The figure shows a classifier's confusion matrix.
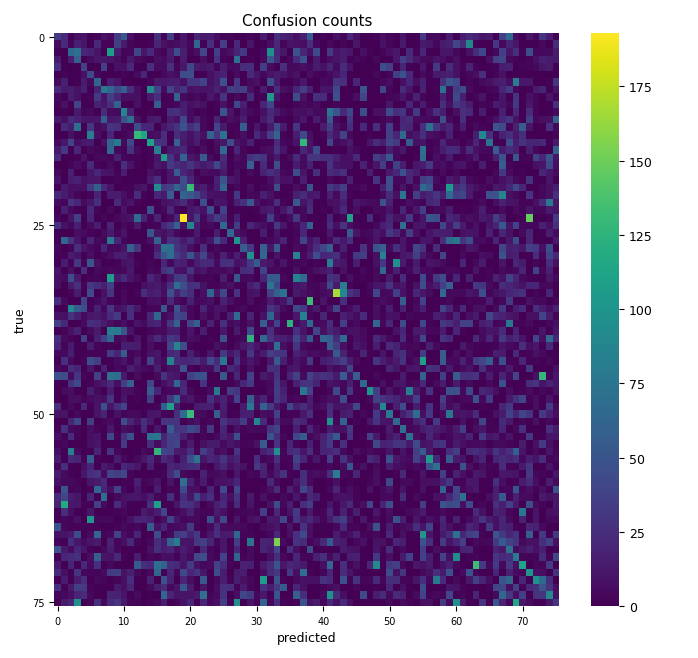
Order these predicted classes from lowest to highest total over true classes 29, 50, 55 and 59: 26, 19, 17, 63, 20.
26, 63, 17, 19, 20
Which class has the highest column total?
33
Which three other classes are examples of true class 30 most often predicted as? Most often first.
51, 41, 5
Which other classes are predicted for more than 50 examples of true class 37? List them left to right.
15, 27, 32
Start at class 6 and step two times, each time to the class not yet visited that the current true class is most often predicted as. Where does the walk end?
60
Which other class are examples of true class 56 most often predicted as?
21
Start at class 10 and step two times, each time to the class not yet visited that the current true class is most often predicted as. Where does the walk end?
18
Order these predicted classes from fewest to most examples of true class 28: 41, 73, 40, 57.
73, 57, 40, 41
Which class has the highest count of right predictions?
20
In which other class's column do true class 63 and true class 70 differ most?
48
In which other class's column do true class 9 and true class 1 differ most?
62
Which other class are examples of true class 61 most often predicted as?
7
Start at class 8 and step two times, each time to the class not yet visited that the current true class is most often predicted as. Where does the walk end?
36
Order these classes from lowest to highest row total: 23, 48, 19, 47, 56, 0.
23, 19, 0, 48, 47, 56
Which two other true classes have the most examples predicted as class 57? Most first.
72, 24
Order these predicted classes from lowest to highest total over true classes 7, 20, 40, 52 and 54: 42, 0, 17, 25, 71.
71, 0, 42, 25, 17
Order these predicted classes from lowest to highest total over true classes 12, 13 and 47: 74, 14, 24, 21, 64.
74, 21, 14, 64, 24
